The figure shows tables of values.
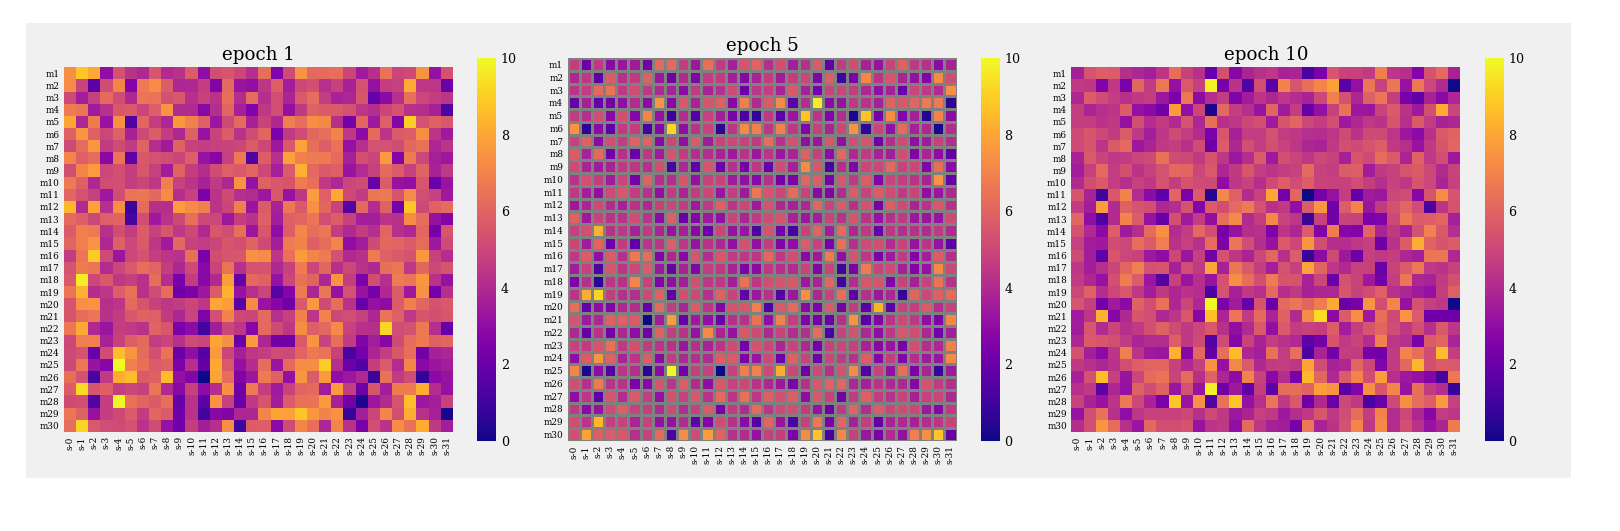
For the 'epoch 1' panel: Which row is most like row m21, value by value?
m17
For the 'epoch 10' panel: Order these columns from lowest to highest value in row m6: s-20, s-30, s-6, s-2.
s-6, s-20, s-2, s-30
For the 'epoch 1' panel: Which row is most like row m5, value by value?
m12
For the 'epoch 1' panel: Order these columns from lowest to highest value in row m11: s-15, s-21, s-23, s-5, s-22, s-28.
s-15, s-23, s-21, s-5, s-28, s-22
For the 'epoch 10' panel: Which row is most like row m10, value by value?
m9
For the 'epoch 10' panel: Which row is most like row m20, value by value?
m27
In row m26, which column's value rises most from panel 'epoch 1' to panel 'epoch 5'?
s-2
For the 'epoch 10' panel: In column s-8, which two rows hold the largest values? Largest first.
m28, m24
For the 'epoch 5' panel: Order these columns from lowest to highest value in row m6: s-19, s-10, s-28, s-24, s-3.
s-24, s-3, s-19, s-28, s-10
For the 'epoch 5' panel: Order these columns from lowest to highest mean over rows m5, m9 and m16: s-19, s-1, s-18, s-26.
s-18, s-1, s-26, s-19
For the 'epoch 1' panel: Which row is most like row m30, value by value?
m18
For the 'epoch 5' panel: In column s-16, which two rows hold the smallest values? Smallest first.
m20, m9
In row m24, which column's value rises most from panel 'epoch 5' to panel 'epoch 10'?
s-30
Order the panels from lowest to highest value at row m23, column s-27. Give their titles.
epoch 5, epoch 10, epoch 1
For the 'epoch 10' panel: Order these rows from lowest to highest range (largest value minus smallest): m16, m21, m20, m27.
m16, m21, m27, m20
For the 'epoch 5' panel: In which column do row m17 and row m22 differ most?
s-30
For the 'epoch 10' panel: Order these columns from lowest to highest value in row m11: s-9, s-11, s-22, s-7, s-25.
s-11, s-7, s-9, s-25, s-22
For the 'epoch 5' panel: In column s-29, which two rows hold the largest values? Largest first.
m30, m4
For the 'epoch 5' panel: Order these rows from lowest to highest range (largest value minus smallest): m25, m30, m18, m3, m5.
m3, m18, m30, m5, m25
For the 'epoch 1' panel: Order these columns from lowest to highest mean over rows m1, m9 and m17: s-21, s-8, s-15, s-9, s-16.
s-8, s-9, s-15, s-16, s-21
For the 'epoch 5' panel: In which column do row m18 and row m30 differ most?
s-22
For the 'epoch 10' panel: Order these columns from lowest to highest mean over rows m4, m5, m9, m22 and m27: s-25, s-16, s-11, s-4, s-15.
s-16, s-4, s-15, s-25, s-11
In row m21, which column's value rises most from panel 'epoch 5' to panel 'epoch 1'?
s-6
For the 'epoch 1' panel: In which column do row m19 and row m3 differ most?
s-1
